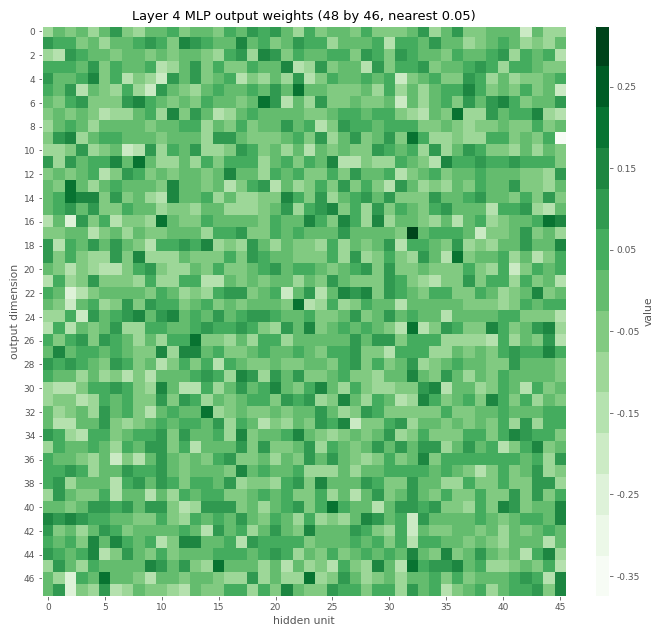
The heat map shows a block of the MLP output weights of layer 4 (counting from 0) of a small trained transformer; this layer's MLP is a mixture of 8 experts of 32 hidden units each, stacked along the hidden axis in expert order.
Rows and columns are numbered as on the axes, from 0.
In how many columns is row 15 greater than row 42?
18
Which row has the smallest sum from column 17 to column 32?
4
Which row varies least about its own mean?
8
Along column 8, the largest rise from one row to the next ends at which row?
11
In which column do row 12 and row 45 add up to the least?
31
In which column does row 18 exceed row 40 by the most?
12
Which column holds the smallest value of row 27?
30
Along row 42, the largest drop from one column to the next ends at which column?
32
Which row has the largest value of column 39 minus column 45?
9
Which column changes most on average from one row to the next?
45
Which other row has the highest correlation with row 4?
14
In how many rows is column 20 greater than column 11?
26
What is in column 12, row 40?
-0.15
